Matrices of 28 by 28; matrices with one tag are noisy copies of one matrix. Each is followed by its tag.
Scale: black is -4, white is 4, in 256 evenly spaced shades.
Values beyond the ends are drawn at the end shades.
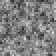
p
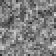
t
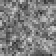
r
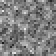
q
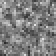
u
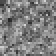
t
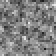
p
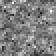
r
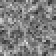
q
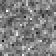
t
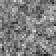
r
